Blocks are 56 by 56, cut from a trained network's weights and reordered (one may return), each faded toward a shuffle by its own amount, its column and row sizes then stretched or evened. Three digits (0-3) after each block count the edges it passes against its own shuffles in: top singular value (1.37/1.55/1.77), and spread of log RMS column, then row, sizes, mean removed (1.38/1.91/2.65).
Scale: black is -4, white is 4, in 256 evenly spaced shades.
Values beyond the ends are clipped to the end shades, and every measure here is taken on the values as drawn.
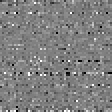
1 0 3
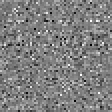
2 1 1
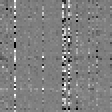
2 3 0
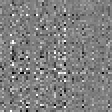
3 3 2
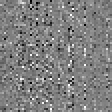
2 3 0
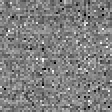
0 1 0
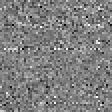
0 0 2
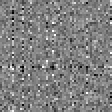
2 2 1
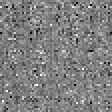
0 1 2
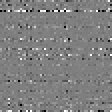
3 1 3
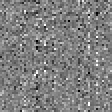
1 2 0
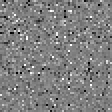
0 0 1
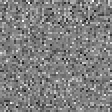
3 0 1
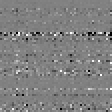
2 1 3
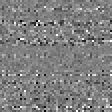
2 1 3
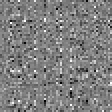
3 3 1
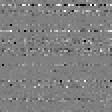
3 0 3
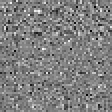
3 0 2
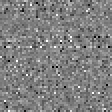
0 0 2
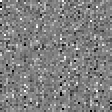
1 2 0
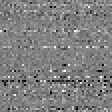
1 1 3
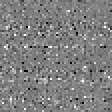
0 1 2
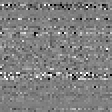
1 0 3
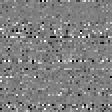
2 0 3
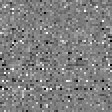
1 1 2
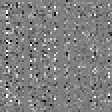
0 3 1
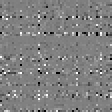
3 2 3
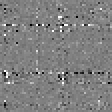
3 1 2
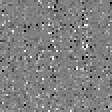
0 2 1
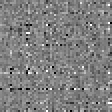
1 1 2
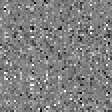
2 2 0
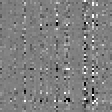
2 3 1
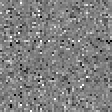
1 1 0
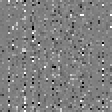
0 3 0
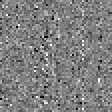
0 2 0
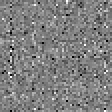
0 2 0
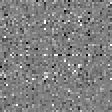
2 2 1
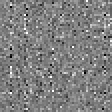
0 2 1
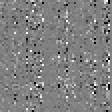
1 3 1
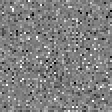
1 0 0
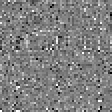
3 1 0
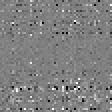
1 2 3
